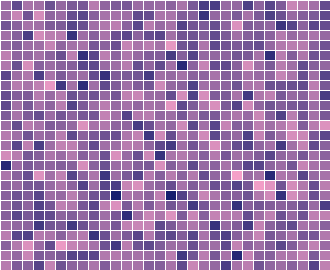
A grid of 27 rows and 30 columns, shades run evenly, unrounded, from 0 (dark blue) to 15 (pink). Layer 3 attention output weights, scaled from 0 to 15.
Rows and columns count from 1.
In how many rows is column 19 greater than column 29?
13
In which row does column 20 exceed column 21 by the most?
11
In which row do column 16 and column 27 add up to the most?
5
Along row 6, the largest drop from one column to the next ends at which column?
8
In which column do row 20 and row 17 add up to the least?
16
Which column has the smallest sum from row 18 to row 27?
4
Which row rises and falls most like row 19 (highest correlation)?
20
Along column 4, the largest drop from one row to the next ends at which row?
19
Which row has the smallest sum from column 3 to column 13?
22
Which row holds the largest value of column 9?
1
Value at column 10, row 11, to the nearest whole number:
11
